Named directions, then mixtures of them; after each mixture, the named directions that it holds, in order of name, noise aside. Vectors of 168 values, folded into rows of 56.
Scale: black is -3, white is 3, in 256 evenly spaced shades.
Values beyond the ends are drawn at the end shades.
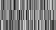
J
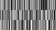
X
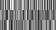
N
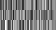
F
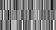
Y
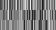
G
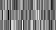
Y.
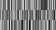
N, X.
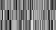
G, Y.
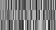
F, G, X.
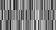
J, Y.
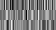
N.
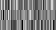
Y.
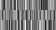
J, X.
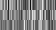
G.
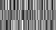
G, J, Y.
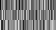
F, J.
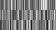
X.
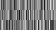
J.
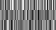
N.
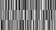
F, G, J.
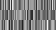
F, N, X.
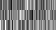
F, G, X.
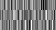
X.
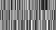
X.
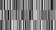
Y.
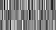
G, Y.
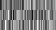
F, G.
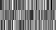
F, N, Y.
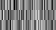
J, Y.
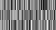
X.
